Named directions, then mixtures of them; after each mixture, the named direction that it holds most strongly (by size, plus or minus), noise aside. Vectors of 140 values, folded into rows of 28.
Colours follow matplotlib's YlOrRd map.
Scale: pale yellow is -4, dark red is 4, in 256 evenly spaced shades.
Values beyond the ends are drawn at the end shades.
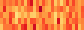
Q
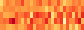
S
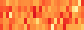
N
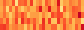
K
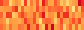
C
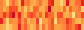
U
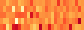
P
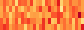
K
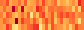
P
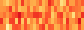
U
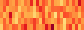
Q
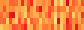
Q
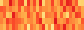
C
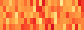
C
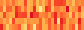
Q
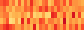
S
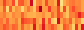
K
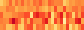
S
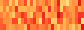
K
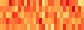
C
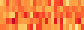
S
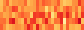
S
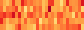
U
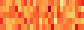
U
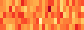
U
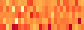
P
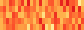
C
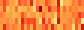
K
